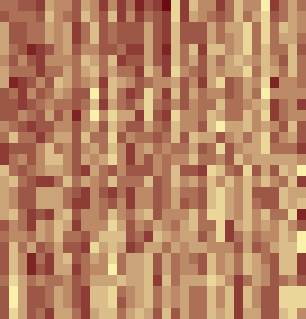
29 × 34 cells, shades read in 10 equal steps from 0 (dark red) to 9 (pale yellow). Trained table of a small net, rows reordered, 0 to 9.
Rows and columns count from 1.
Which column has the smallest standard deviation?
9
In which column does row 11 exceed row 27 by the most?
30
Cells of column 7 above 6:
4
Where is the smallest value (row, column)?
1, 19
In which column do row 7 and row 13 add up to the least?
5
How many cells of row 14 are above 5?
9
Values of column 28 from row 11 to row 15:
7 7 4 6 5
